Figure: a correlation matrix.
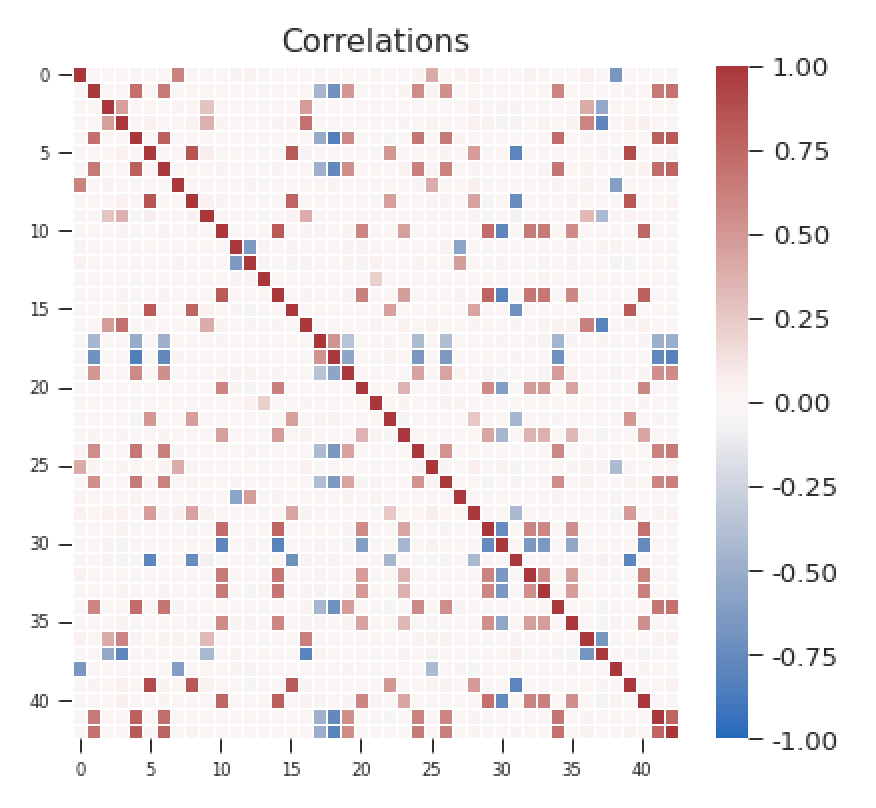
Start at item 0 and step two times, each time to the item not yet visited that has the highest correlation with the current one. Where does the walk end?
25
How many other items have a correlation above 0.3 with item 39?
5
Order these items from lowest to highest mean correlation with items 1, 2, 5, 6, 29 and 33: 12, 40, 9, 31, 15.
31, 12, 9, 15, 40
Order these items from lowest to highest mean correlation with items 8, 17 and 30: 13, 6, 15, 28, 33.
33, 6, 13, 28, 15
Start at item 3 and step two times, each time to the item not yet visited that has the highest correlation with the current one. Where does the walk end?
36
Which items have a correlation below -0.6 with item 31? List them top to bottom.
5, 8, 15, 39
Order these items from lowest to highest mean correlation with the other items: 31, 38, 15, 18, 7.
18, 31, 38, 7, 15
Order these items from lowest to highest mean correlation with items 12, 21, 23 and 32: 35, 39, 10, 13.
39, 13, 35, 10
